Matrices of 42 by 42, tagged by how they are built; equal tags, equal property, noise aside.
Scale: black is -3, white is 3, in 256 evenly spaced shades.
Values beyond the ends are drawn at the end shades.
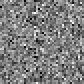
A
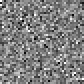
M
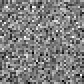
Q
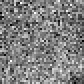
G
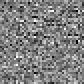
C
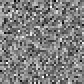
Q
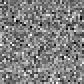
Q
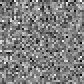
C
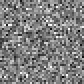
Q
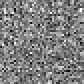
C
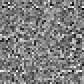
C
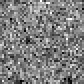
G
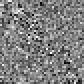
M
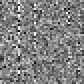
A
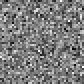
Q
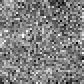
G
